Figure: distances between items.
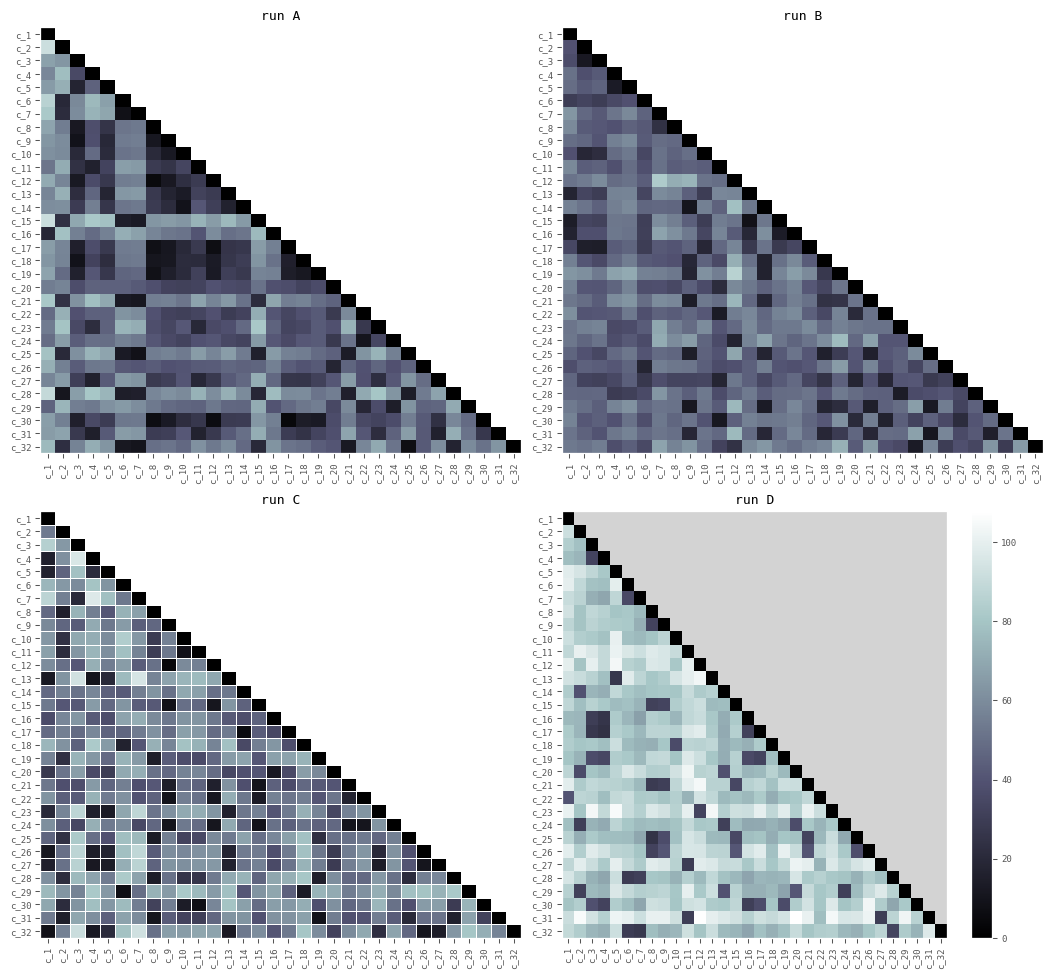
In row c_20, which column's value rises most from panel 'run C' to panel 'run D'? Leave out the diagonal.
c_27
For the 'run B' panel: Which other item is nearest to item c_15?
c_13
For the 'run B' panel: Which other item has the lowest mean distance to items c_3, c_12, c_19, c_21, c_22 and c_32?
c_27
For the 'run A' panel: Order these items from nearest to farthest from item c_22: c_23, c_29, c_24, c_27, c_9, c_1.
c_24, c_29, c_23, c_9, c_27, c_1
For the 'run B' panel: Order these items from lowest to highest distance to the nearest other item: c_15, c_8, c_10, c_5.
c_15, c_5, c_10, c_8
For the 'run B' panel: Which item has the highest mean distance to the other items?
c_12
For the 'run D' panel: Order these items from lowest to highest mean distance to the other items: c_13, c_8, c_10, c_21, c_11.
c_8, c_21, c_10, c_13, c_11
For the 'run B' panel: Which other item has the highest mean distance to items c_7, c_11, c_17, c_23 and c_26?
c_19
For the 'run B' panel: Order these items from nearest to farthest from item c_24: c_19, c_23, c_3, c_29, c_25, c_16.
c_23, c_16, c_3, c_25, c_29, c_19
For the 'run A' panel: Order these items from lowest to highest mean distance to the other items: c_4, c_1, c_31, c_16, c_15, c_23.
c_31, c_23, c_4, c_16, c_15, c_1
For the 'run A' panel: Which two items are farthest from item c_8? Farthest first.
c_1, c_15
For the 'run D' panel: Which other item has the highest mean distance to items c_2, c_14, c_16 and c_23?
c_31
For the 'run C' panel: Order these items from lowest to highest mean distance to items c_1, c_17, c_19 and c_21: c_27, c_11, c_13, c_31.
c_31, c_27, c_13, c_11
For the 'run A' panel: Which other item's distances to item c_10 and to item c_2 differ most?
c_13
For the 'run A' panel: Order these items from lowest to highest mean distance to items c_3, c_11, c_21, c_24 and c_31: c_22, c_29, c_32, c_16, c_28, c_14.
c_22, c_14, c_29, c_32, c_16, c_28
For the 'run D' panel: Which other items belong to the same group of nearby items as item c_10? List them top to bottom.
c_18
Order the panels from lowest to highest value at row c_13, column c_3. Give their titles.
run A, run B, run D, run C
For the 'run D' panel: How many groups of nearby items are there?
9
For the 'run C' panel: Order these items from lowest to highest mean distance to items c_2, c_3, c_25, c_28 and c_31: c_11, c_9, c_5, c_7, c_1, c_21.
c_11, c_21, c_9, c_5, c_7, c_1
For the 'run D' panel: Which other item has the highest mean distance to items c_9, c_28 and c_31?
c_20
